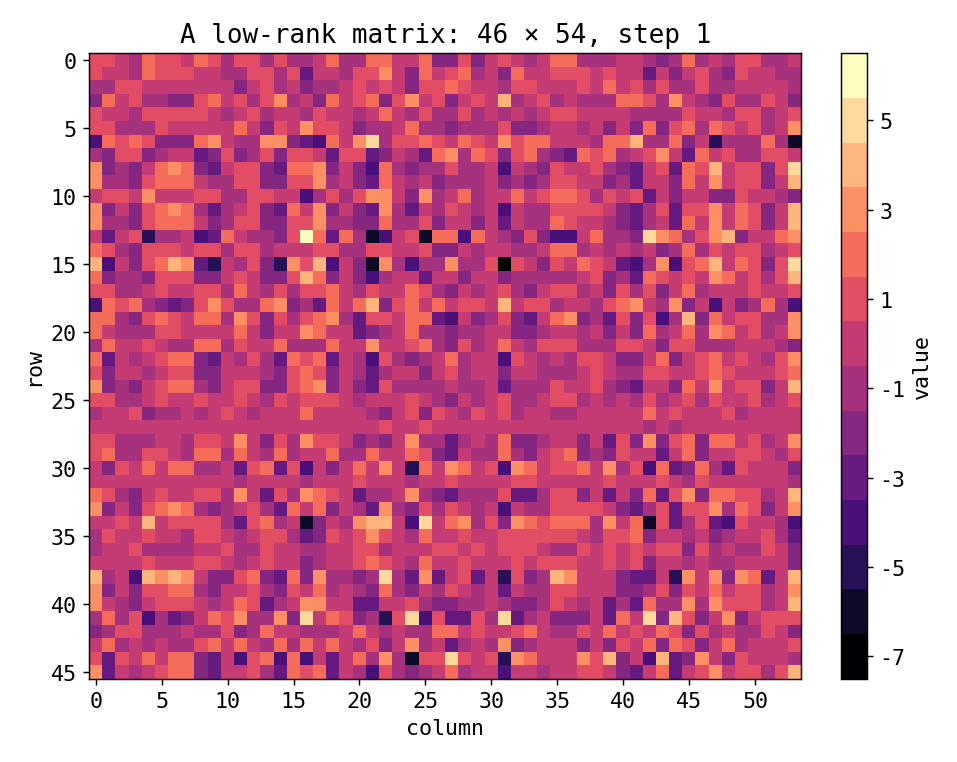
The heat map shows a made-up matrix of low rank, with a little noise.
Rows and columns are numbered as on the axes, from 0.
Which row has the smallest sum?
13
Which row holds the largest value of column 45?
19
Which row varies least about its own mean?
27
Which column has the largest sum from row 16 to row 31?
53
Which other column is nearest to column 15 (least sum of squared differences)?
7
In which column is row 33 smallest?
31
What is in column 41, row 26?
0
